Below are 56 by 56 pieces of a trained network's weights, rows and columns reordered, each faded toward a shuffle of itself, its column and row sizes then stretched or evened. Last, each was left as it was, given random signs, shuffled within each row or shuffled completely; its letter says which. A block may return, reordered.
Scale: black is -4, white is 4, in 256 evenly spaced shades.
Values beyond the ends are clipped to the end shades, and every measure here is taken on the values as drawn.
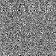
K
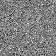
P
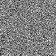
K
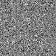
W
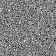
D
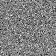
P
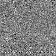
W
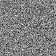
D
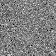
D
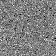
P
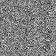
D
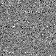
D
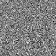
K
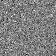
P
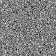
D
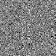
K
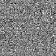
K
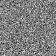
D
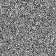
P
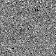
W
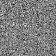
W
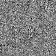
W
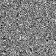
K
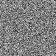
P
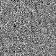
W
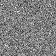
D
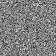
D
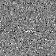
D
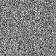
K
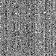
K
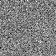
P
